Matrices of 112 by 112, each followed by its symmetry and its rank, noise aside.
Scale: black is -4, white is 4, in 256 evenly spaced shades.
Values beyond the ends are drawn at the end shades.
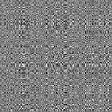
no symmetry, rank three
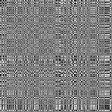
symmetric, rank two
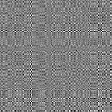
antisymmetric, rank two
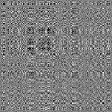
symmetric, rank four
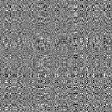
antisymmetric, rank four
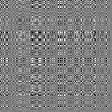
symmetric, rank two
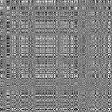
no symmetry, rank two
